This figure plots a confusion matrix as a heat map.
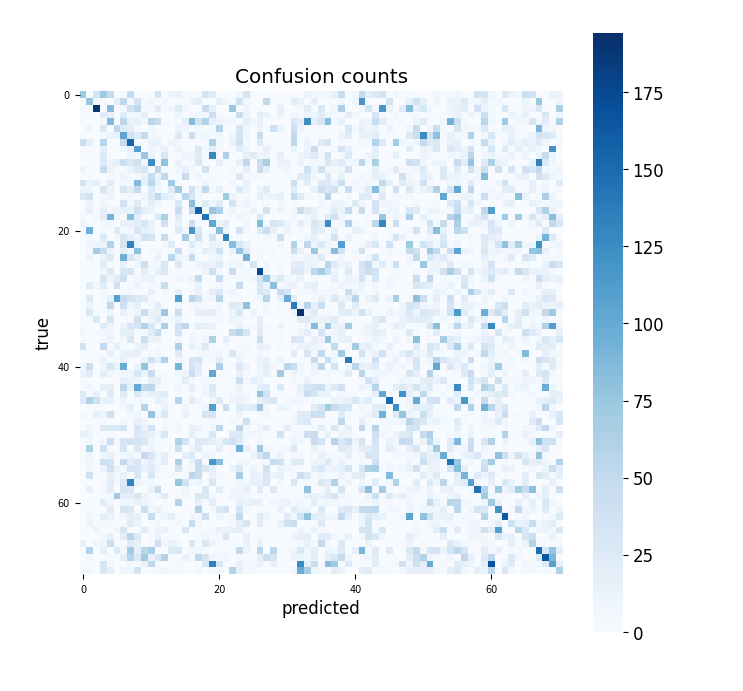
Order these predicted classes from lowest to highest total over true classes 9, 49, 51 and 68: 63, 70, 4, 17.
70, 63, 4, 17
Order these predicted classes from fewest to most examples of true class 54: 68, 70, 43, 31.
68, 31, 43, 70
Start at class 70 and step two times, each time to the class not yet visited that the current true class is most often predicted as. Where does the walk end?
55
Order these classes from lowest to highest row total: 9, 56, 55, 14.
9, 56, 55, 14
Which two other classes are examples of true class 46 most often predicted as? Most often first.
19, 59
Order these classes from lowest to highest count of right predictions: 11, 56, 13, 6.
11, 13, 56, 6
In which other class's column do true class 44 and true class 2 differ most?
47
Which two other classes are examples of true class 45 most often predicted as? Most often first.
56, 49
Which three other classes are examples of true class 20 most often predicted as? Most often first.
16, 1, 52
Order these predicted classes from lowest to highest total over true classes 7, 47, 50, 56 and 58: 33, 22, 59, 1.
22, 1, 59, 33
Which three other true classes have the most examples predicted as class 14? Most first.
30, 40, 57
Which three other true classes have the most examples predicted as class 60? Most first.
69, 34, 17
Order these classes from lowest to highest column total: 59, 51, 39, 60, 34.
39, 34, 51, 60, 59
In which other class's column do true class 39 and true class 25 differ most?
50
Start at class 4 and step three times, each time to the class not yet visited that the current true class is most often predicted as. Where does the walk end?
48
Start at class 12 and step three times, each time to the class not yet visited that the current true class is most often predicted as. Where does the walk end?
67
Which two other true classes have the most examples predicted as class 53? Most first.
15, 36
